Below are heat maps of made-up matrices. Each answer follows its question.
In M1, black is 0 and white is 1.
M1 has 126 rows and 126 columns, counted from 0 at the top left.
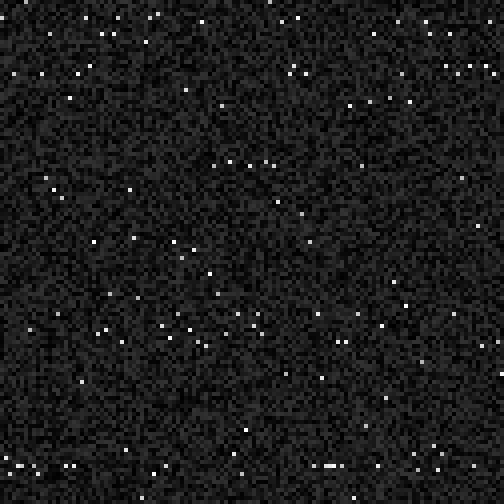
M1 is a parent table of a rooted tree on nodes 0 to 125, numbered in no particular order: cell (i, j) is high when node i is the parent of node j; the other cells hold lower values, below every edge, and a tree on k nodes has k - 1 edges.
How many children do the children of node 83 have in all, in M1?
3
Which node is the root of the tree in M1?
116
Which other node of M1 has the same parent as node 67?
6
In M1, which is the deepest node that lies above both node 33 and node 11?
78
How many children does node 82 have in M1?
3
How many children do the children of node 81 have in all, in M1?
3
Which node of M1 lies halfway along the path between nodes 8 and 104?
16
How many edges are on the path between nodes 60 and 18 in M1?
3
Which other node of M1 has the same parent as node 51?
120
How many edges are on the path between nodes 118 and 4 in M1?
2
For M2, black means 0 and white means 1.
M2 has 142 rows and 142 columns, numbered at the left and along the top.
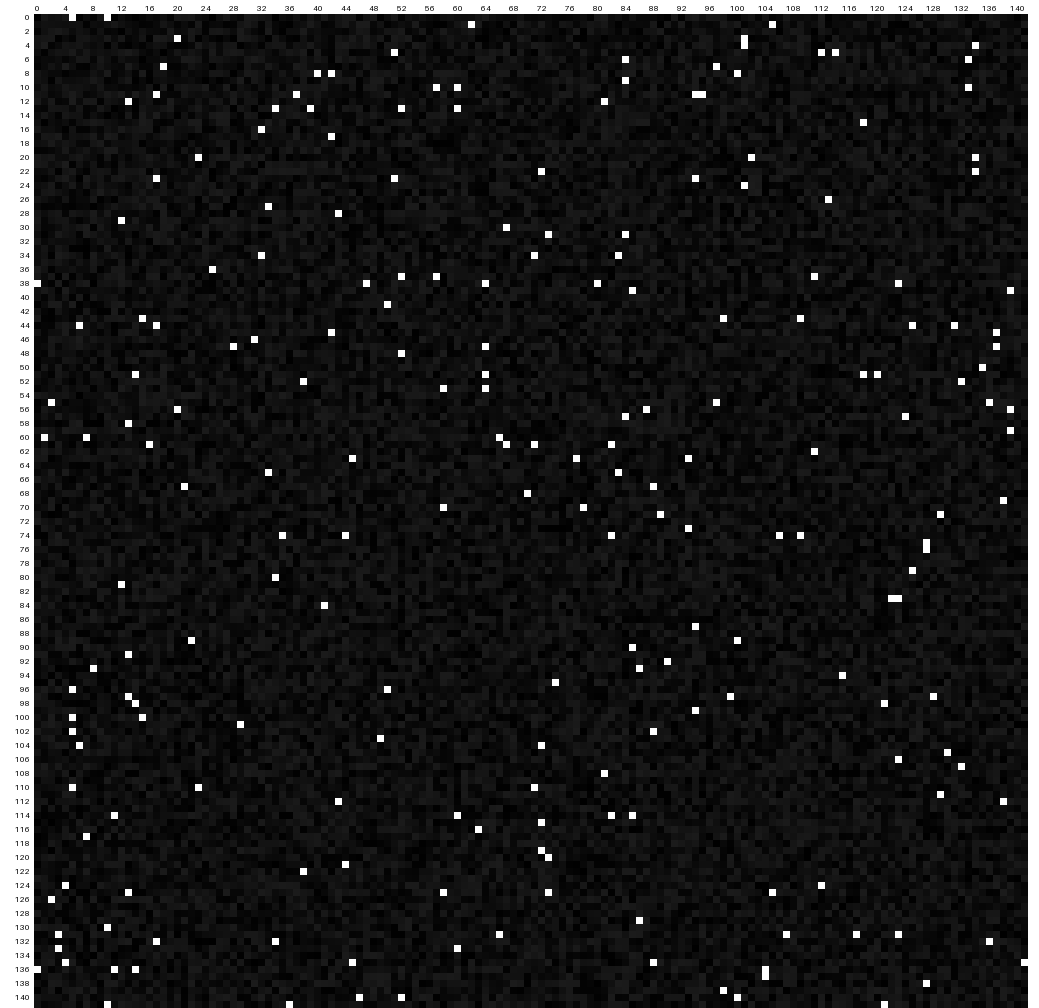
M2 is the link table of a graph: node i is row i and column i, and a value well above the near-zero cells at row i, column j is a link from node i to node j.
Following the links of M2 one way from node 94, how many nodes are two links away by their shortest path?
1
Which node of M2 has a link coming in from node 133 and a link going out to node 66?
node 60
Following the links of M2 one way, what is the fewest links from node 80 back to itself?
5
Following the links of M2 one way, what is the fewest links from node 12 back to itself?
2
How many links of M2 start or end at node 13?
9
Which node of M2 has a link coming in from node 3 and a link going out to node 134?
node 20
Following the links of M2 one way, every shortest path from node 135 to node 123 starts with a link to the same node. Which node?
node 141
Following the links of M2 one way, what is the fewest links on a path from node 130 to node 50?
5
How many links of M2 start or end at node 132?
5
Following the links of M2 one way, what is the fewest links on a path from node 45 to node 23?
7
